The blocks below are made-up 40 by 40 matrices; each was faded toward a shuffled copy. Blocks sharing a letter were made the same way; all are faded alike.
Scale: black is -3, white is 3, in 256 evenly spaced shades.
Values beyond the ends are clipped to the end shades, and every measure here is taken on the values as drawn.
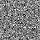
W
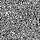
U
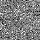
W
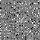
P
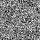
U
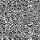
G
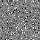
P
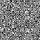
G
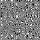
P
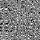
G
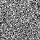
U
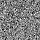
U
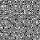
G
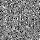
W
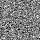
U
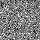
U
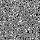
W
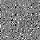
P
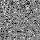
W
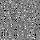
P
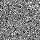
U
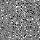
P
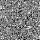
W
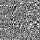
G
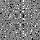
P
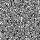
U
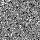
U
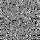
G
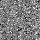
W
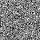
U
